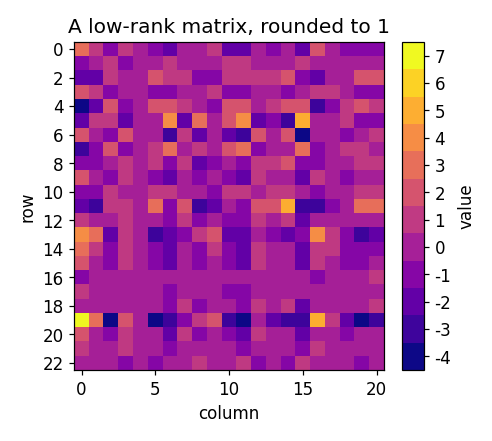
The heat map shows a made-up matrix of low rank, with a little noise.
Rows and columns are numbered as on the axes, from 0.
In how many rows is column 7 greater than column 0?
9
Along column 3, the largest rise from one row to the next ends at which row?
6
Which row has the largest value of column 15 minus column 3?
5
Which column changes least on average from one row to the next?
4
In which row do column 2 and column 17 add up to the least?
19
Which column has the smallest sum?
15
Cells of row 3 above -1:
13
